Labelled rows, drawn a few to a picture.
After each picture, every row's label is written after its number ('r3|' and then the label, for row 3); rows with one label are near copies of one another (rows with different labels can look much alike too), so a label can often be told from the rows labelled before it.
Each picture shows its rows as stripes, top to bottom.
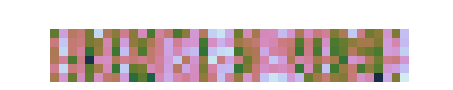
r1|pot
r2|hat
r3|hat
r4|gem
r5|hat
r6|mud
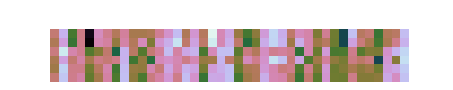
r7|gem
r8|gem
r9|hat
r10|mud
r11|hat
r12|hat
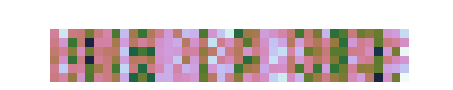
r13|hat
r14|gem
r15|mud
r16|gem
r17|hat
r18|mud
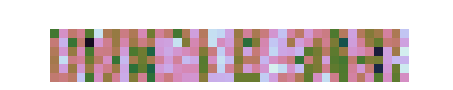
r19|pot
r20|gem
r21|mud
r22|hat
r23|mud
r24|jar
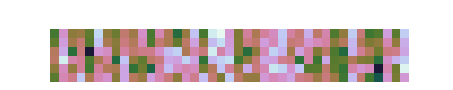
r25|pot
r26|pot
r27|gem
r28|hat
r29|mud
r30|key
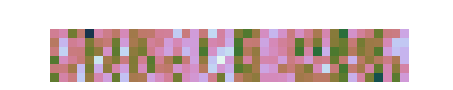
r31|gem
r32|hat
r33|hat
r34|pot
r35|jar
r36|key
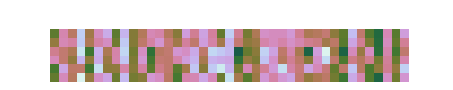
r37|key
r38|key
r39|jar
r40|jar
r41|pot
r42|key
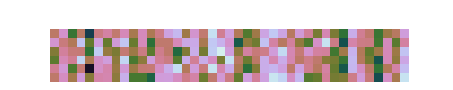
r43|gem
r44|jar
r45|pot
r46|key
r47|gem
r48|mud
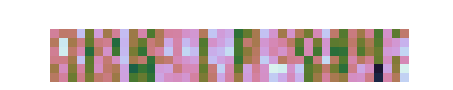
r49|jar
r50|hat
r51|hat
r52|jar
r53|mud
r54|mud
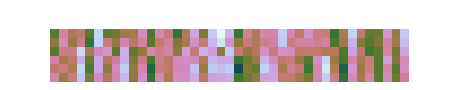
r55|pot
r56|pot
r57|key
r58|jar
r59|jar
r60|jar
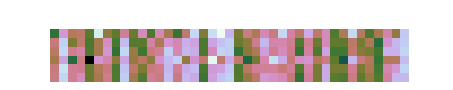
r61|pot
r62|hat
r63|hat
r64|gem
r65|hat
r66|hat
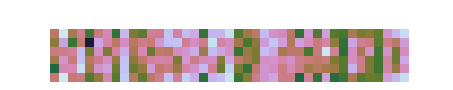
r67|hat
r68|gem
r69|jar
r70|key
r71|key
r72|hat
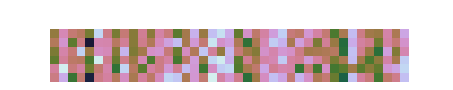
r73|pot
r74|gem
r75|key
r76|pot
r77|hat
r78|gem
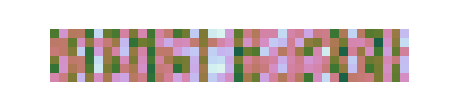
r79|pot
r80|mud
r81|jar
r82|pot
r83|pot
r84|jar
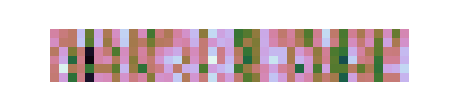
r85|jar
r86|jar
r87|gem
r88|gem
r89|hat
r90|gem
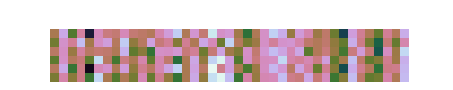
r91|gem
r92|key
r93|mud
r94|pot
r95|gem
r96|pot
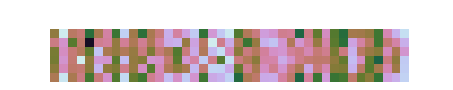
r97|hat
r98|gem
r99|pot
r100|key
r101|pot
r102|hat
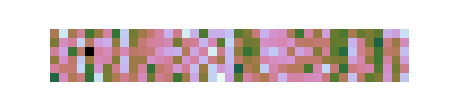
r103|hat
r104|key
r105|gem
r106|key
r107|jar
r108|pot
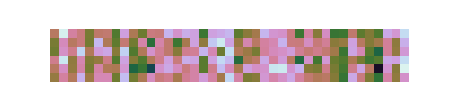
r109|hat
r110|pot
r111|key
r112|hat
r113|mud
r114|key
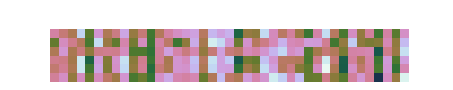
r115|jar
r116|pot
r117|mud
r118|jar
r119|jar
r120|mud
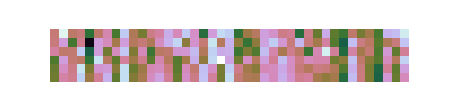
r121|hat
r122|gem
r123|jar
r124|pot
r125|key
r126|key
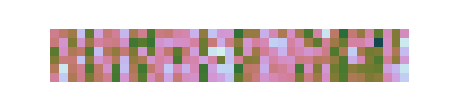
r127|jar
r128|mud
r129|pot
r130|key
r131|hat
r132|hat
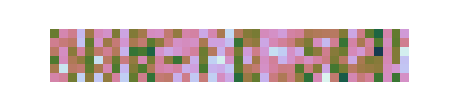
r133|key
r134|jar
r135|mud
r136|pot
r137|hat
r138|jar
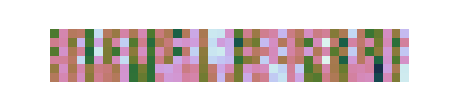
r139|pot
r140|jar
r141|pot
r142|jar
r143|mud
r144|mud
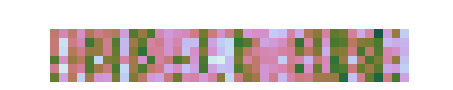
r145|mud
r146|hat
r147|hat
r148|pot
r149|hat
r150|key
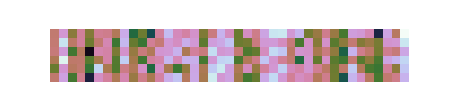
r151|mud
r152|hat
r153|gem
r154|hat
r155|pot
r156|gem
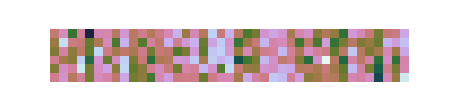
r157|gem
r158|hat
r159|pot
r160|jar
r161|key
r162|mud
